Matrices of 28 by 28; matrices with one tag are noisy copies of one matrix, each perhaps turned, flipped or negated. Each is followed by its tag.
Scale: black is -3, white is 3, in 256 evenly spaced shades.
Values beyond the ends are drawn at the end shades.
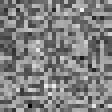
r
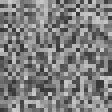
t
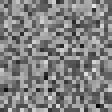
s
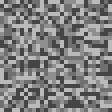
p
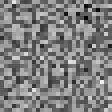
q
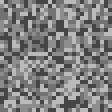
s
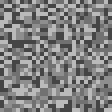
q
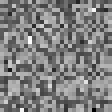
t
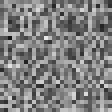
t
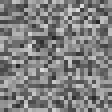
p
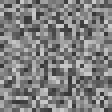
q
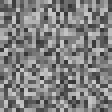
p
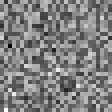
q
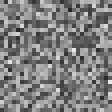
s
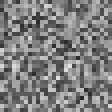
s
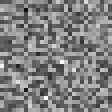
p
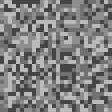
s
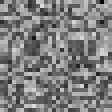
r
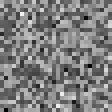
s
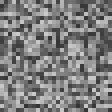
r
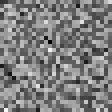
s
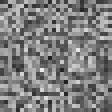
r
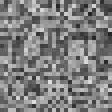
r
